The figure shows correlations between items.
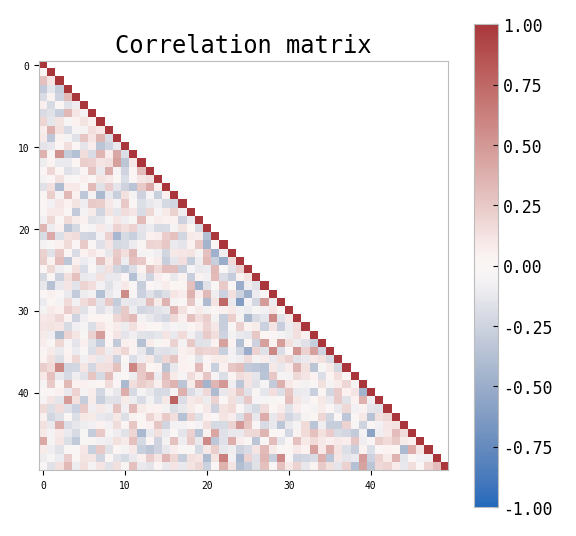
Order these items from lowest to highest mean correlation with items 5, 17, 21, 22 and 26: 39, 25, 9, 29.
9, 25, 39, 29
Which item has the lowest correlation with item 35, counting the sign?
25
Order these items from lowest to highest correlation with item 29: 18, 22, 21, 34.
21, 18, 34, 22
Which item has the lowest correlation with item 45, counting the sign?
40
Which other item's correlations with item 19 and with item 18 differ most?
27
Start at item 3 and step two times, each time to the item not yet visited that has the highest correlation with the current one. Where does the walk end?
16
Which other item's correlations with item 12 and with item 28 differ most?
10
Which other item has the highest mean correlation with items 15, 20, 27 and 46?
43
